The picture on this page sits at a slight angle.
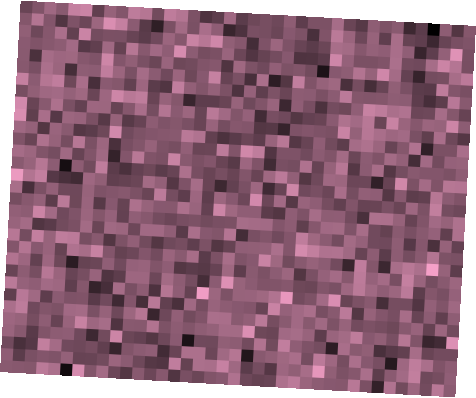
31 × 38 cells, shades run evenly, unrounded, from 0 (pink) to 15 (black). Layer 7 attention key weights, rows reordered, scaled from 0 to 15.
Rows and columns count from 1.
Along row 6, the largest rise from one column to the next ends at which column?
22
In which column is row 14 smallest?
33
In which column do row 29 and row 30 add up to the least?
27
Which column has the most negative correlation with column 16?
10
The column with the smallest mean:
1
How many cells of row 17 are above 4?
36
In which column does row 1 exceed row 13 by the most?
35
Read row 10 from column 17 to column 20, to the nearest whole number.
6 8 7 7
